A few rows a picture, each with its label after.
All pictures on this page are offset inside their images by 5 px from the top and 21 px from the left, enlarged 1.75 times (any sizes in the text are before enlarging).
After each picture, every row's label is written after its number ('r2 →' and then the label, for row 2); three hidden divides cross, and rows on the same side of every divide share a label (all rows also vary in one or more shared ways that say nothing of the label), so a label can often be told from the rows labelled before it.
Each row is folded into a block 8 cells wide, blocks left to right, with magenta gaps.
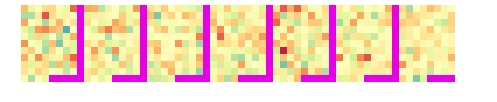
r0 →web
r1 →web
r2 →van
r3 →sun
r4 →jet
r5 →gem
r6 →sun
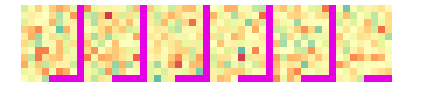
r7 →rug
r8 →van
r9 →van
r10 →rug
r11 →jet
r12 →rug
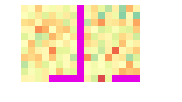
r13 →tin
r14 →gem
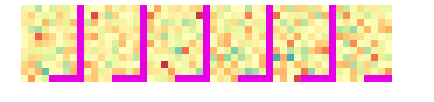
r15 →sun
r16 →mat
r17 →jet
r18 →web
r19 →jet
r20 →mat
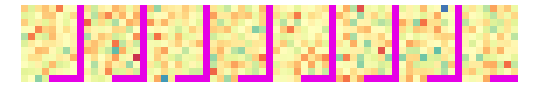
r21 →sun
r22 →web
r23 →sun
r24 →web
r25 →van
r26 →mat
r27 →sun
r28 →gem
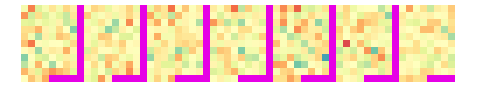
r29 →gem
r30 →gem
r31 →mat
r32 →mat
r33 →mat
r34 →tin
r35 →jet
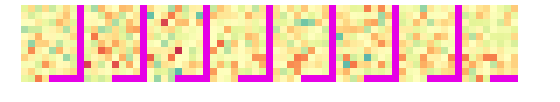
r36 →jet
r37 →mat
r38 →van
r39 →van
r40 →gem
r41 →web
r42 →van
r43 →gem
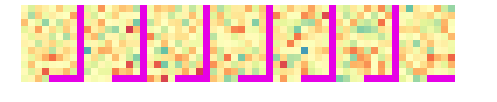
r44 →rug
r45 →rug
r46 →rug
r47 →sun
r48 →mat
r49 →gem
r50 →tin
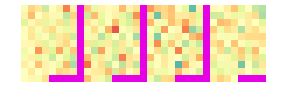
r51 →jet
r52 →mat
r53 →van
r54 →tin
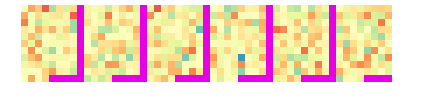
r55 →mat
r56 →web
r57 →gem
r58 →web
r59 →van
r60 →jet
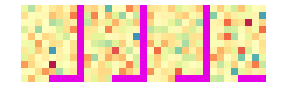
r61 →mat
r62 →gem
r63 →jet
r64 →web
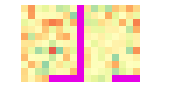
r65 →van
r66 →web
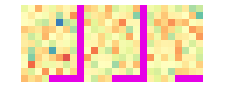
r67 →rug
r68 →web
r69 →tin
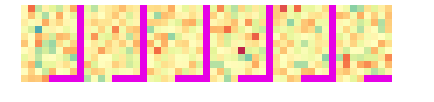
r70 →jet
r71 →sun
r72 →jet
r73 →van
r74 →jet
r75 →web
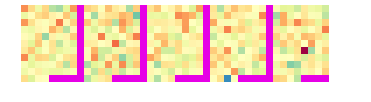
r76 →web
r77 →web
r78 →web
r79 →sun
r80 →tin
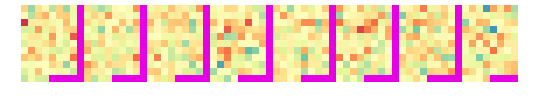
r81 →sun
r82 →web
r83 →web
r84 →sun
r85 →web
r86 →sun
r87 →mat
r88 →van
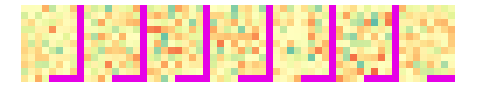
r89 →mat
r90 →van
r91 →tin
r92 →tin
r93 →web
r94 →rug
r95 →sun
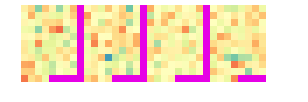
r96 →jet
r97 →sun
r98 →web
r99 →web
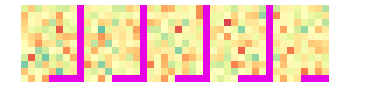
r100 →web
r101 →jet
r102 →mat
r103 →van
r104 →rug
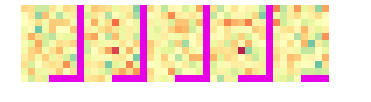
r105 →jet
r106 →rug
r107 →web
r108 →tin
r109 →sun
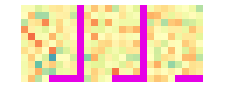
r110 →sun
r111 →mat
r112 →rug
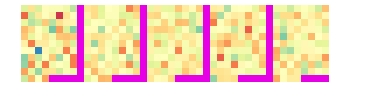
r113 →van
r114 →jet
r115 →van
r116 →web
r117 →van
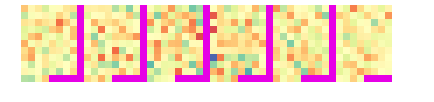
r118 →web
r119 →tin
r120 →tin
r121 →web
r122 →tin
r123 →rug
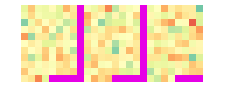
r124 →gem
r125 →mat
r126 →rug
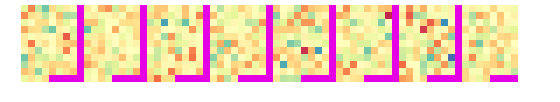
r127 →van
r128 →mat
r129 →rug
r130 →tin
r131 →van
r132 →jet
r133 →mat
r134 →van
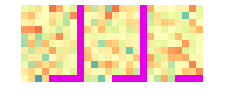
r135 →tin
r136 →van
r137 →rug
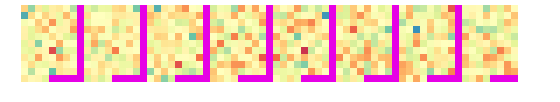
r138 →tin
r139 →tin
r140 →sun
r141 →van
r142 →tin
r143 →van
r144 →jet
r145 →gem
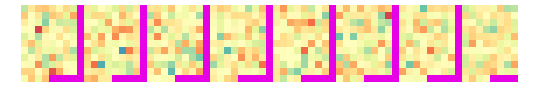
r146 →rug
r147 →sun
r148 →mat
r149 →van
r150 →web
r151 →jet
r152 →van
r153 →tin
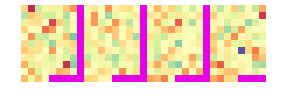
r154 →jet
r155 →mat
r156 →rug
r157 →mat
